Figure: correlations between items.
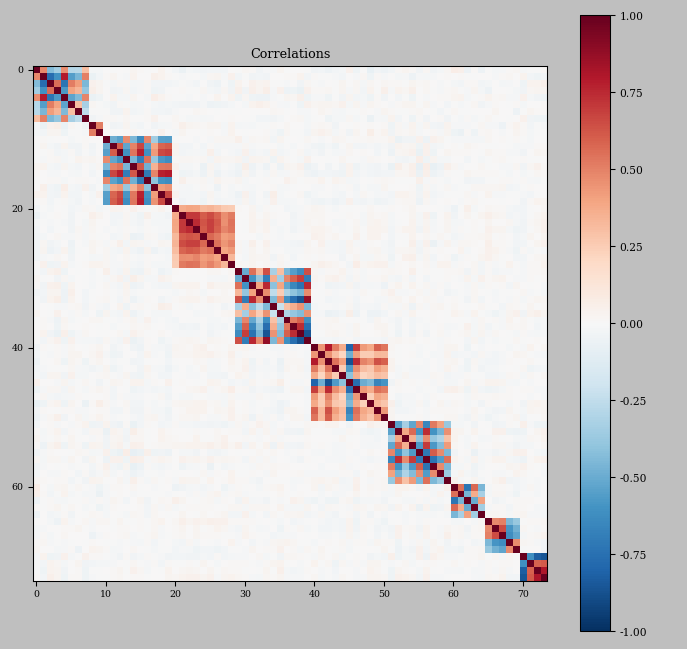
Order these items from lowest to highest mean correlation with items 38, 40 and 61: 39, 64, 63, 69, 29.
39, 29, 64, 69, 63
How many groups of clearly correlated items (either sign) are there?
10
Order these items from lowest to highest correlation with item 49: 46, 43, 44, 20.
20, 44, 43, 46
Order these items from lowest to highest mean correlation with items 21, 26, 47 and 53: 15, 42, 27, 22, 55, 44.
55, 15, 44, 42, 27, 22
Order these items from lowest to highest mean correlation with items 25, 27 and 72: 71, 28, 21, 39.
39, 71, 28, 21
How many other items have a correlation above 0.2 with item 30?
4
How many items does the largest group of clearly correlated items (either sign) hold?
11
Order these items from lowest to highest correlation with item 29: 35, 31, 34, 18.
34, 18, 35, 31
